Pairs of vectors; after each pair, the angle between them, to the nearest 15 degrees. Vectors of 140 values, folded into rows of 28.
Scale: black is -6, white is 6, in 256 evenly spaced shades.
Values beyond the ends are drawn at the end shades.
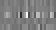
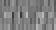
60 degrees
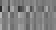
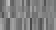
90 degrees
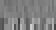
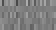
120 degrees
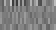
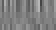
75 degrees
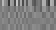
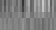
90 degrees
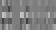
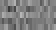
45 degrees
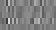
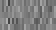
135 degrees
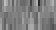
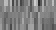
30 degrees
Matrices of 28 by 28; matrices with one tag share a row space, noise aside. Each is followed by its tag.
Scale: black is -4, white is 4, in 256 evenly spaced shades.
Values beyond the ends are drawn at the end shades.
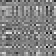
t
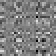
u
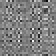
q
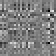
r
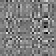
q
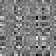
u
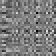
t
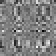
u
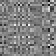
r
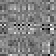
r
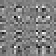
u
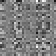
u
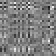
r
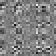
u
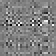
q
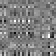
r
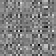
q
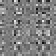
u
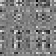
u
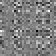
u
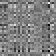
r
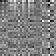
r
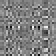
q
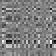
t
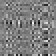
q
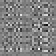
q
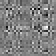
q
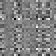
u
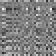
t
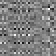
r
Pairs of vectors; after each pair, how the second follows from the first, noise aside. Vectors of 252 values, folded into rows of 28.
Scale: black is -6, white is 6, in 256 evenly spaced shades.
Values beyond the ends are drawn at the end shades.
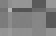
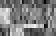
reversed, negated, scaled up.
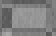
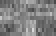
wrapped around, negated.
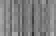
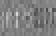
wrapped around, negated, partly zeroed.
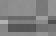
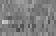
partly zeroed.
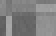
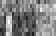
scaled up.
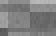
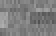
partly zeroed.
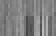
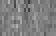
reversed, partly zeroed.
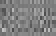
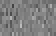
reversed, partly zeroed.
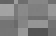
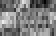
wrapped around, scaled up.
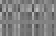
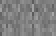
negated, shrunk.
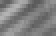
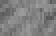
wrapped around, negated, shrunk.
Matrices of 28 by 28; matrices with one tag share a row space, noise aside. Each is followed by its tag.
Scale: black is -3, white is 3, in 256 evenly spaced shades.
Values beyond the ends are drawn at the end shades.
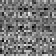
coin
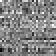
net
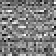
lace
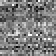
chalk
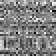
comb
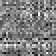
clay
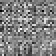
coin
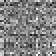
comb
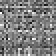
coin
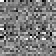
comb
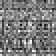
coin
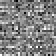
chalk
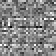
lace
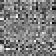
comb
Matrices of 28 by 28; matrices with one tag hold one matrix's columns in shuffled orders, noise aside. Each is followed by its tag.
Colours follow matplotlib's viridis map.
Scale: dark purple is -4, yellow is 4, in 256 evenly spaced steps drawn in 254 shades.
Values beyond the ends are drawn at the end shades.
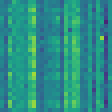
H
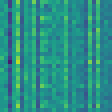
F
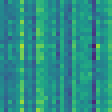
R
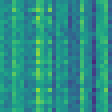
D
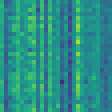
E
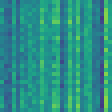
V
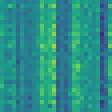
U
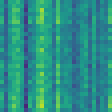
V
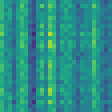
U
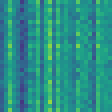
R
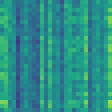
H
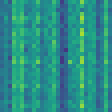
F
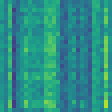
H
